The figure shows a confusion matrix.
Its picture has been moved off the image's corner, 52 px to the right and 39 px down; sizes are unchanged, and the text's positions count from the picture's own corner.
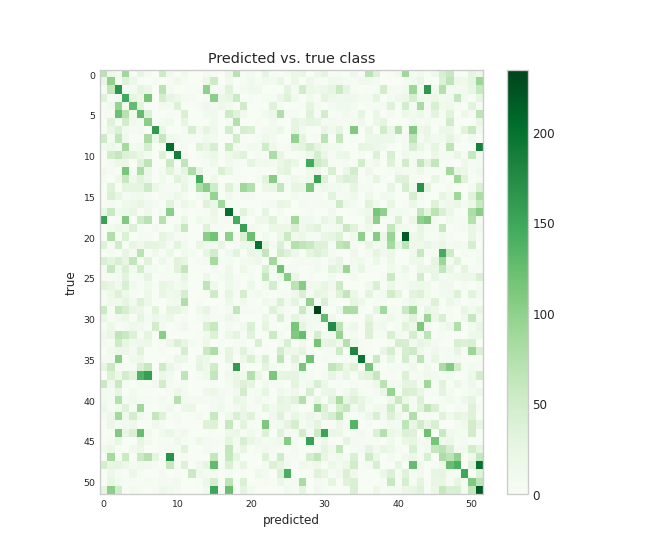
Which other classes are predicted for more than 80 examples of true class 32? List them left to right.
8, 26, 27
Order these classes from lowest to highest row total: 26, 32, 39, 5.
39, 26, 5, 32
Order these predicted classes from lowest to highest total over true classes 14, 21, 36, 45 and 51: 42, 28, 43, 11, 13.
11, 42, 13, 43, 28
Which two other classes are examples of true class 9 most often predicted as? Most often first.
51, 3
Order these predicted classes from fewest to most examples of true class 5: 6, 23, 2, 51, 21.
21, 23, 6, 51, 2
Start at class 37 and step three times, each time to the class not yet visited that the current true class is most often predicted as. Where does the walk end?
0
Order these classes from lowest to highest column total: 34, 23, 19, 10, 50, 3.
10, 23, 19, 34, 50, 3
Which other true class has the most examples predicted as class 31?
36
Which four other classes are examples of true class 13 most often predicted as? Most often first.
29, 23, 48, 3
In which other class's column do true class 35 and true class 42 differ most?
28
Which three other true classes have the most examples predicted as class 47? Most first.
48, 36, 12
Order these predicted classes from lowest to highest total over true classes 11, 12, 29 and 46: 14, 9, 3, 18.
14, 18, 9, 3
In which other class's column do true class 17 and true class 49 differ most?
25
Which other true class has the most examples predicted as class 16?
12
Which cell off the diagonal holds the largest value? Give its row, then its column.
20, 41
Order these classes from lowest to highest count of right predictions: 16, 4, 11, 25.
11, 16, 25, 4
